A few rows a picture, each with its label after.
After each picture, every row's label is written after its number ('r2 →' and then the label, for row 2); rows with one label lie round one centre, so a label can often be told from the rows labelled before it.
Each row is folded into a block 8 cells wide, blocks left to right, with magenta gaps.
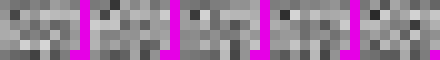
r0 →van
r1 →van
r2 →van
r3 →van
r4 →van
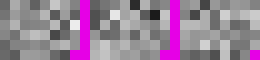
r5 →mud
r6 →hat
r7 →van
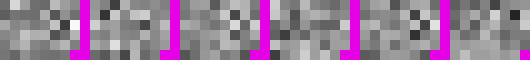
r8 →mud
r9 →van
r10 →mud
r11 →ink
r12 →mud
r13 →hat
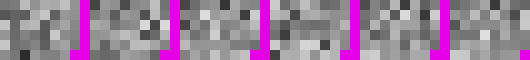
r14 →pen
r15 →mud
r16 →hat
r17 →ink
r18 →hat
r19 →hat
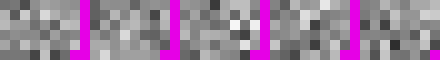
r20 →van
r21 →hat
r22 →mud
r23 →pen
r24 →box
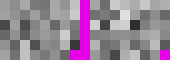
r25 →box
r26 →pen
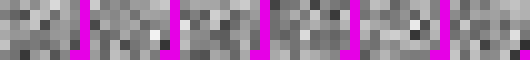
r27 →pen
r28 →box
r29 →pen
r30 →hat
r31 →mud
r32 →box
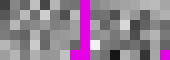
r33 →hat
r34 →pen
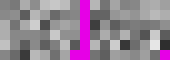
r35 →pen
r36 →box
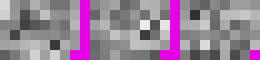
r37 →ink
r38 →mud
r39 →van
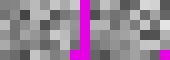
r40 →pen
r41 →mud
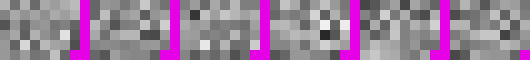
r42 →box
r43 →mud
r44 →van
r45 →mud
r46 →hat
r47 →mud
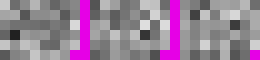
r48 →ink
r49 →mud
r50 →van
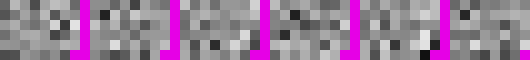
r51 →mud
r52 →van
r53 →box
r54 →ink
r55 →box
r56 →van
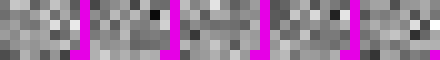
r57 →mud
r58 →hat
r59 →ink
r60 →hat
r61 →mud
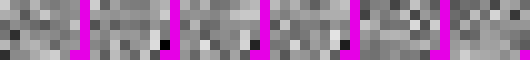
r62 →ink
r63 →box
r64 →box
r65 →box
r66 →mud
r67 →hat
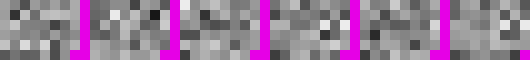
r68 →van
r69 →hat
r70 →ink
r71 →mud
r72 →ink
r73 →mud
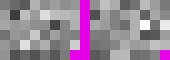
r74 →van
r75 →mud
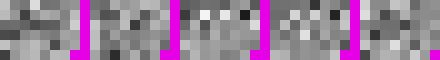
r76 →ink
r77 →pen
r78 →hat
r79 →hat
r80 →ink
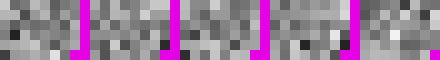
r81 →ink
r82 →box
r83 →ink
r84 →box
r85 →hat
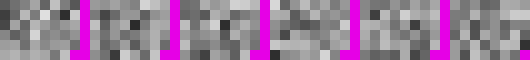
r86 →hat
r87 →pen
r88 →pen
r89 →ink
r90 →van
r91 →box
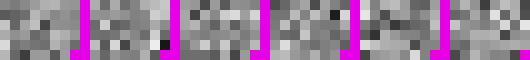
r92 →pen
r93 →box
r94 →van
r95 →hat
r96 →ink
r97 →mud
